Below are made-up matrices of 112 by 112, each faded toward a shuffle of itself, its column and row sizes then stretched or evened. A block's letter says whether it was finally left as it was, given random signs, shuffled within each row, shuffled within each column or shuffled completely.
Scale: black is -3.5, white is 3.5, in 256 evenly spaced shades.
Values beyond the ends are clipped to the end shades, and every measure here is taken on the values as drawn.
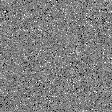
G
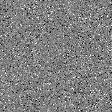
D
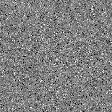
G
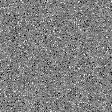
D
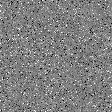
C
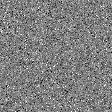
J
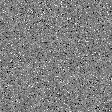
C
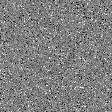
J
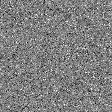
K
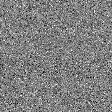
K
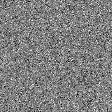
J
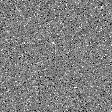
K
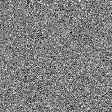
D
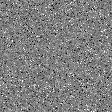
C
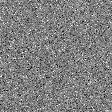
C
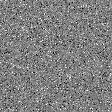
K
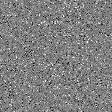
G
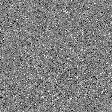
K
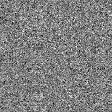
G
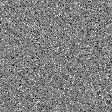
G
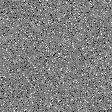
C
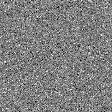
K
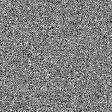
G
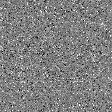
D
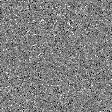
G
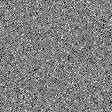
J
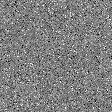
C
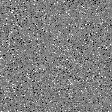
G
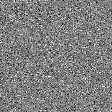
D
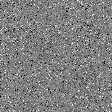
D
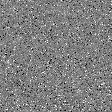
K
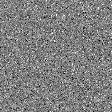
D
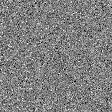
K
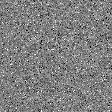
D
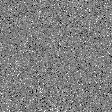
G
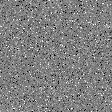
K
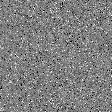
J
